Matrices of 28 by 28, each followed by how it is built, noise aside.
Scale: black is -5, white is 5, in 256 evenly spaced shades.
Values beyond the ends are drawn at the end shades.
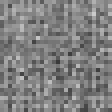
blocks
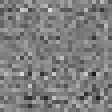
uneven rows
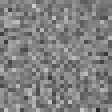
blocks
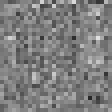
low rank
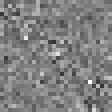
block diagonal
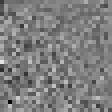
lower triangular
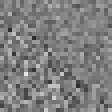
lower triangular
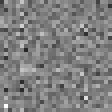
uneven columns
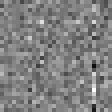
uneven columns
